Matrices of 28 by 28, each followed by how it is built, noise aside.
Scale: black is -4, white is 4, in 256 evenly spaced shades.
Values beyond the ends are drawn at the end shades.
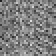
repeating rows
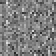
repeating rows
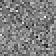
diagonal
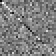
diagonal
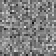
blocks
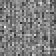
blocks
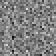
repeating rows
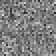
noise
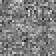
blocks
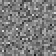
repeating rows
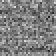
blocks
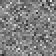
noise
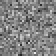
noise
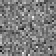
repeating rows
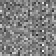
repeating rows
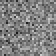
noise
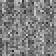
blocks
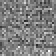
blocks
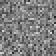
noise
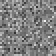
repeating rows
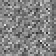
repeating rows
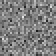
repeating rows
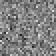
noise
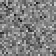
diagonal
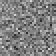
noise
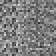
repeating rows
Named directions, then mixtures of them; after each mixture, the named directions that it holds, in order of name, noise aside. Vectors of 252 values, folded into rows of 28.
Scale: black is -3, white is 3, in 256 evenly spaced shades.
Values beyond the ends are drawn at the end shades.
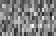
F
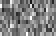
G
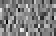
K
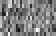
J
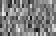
J.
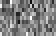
G.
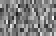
G, K.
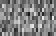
F.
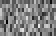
F, K.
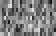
F, J.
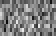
F, K.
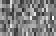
F, G.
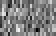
J.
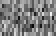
F.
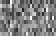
F, G.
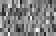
J.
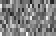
G, K.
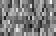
F, J.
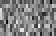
F, K.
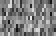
F, J.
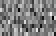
F, K.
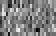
J.
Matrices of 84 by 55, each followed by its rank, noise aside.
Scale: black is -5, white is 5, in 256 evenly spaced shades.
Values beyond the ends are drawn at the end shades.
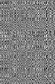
four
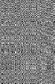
four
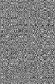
five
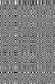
two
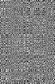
six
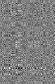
four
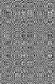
three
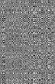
four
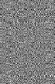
five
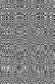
three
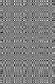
two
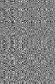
five
